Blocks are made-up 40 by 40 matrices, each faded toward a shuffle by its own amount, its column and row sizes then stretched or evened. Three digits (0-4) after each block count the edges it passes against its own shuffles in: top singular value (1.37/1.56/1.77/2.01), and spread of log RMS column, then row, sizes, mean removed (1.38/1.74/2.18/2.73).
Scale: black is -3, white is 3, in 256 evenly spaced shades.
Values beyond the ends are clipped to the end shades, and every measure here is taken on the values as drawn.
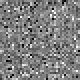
2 1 0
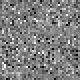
0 1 1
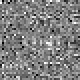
3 0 2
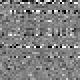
4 0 4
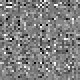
2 2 2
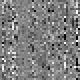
0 4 0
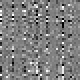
4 4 2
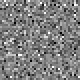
0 0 1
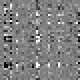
4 4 2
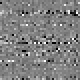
3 1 4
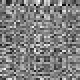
4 2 3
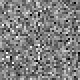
1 1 0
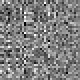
4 3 0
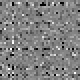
3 1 3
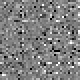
2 1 2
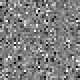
2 3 0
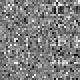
2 1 0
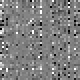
2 4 2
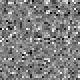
3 0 2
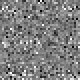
0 0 1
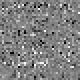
0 2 2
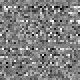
0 0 4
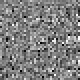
2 2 1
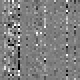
2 4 0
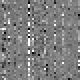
3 4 0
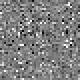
1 1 1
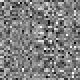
4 1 0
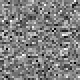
2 0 0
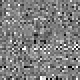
3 0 3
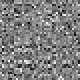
4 0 1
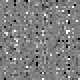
0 3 0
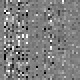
2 4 0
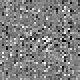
1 3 1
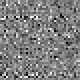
3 1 3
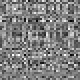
4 0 4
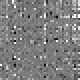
3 3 2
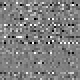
4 1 4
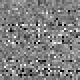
2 0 3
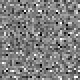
1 0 2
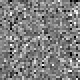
1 2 0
